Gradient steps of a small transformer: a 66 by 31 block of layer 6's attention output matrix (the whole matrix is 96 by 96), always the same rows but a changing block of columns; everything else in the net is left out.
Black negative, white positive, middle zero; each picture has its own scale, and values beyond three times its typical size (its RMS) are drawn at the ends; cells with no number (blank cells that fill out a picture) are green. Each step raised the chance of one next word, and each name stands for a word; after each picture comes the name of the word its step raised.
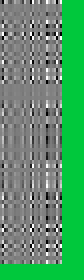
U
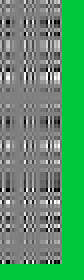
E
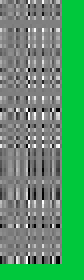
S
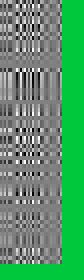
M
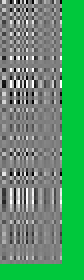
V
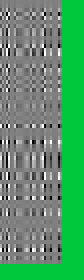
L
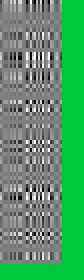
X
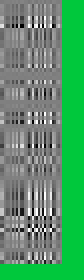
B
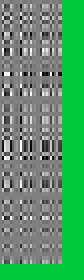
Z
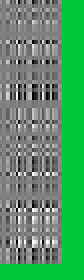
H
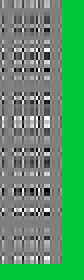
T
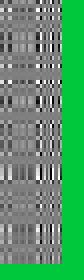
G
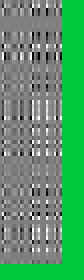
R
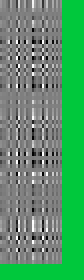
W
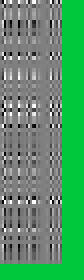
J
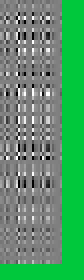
Z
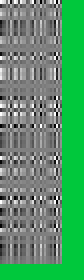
J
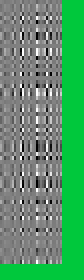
Z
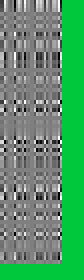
X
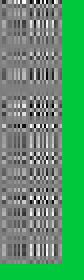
J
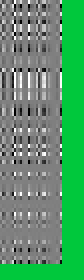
M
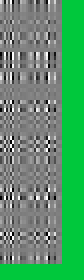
X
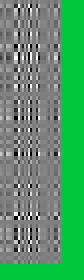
R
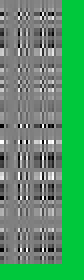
L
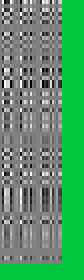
V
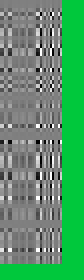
L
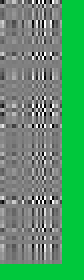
J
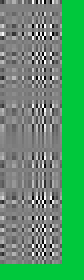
U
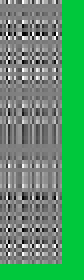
U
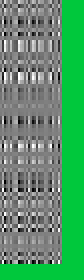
E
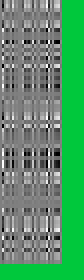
W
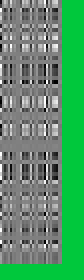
G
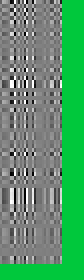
V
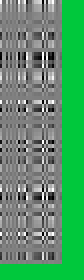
X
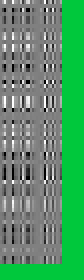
G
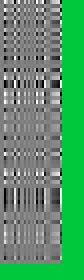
V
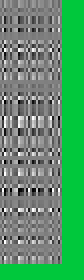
T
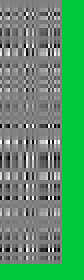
L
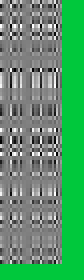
M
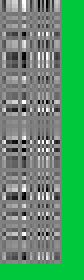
X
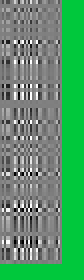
H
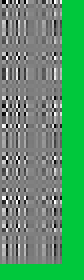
J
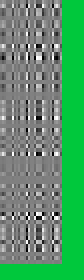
R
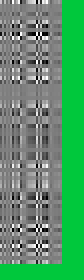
U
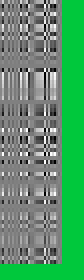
M
